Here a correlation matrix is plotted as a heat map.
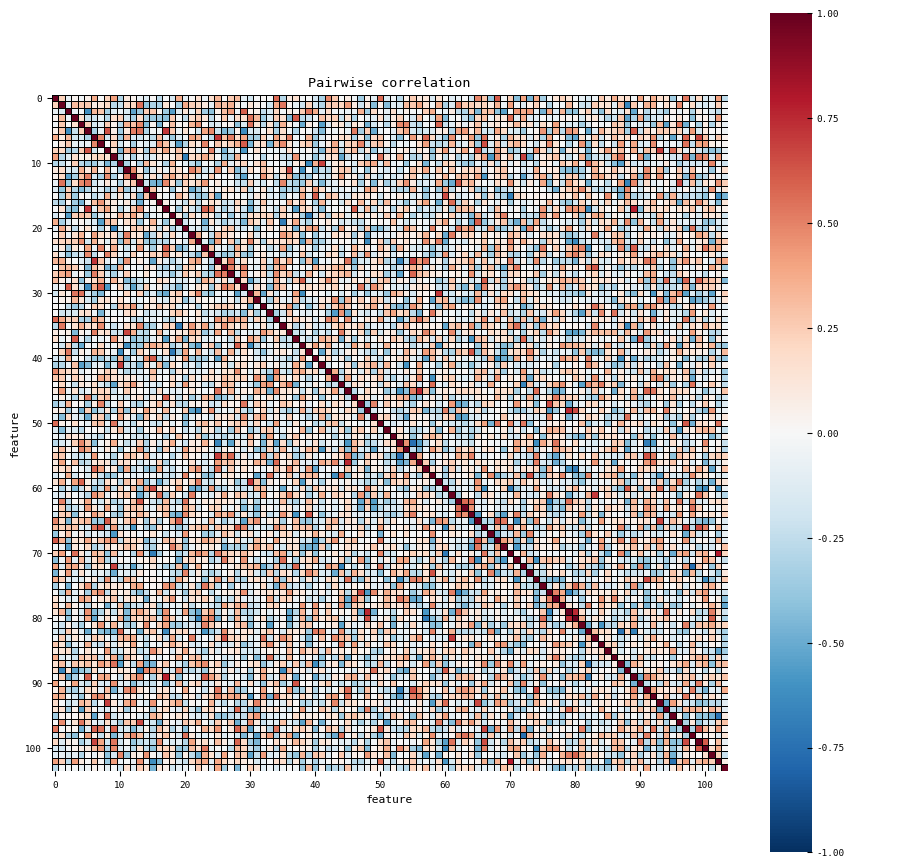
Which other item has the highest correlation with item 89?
17
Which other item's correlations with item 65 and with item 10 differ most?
8
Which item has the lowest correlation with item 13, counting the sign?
88
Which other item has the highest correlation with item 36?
11
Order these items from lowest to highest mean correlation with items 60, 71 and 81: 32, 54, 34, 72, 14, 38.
34, 54, 72, 32, 38, 14
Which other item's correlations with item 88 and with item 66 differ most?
60
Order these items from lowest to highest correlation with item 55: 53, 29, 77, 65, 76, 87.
53, 77, 76, 87, 65, 29
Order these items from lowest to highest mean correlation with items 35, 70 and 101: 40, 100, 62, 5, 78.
40, 5, 78, 62, 100
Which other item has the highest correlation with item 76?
47
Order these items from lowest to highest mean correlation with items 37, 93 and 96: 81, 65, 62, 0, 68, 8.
81, 62, 0, 68, 8, 65
